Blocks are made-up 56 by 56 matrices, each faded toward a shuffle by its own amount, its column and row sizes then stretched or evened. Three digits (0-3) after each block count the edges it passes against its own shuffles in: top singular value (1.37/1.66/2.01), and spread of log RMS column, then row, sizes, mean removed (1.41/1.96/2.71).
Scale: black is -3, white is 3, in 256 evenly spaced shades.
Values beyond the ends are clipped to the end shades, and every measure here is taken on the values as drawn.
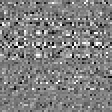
3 0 3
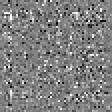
0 2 2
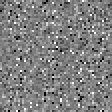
0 1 0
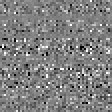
0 1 3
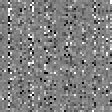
2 3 0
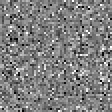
1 2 1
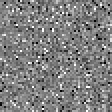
1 1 0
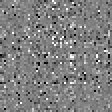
2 2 1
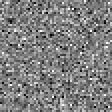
1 0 1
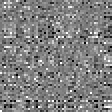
3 1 2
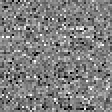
2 0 1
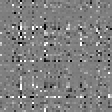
3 3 3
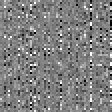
1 3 0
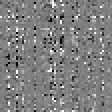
1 3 2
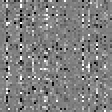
3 3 1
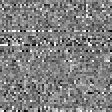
1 0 3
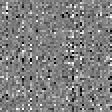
1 3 2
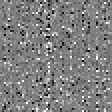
0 3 0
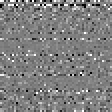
3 0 3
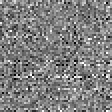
2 1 2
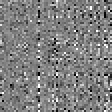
3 3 1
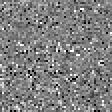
0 0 1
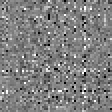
1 2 2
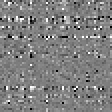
2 2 3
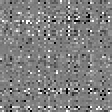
3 2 3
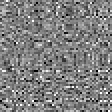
3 0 2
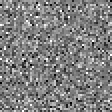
1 0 0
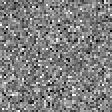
0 0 0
